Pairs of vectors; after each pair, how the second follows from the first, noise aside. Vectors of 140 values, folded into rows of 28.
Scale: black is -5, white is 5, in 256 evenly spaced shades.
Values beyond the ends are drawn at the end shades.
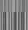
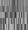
sign-scrambled.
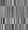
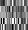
scaled up.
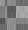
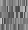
sign-scrambled.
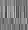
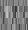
sign-scrambled.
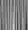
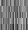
sign-scrambled.
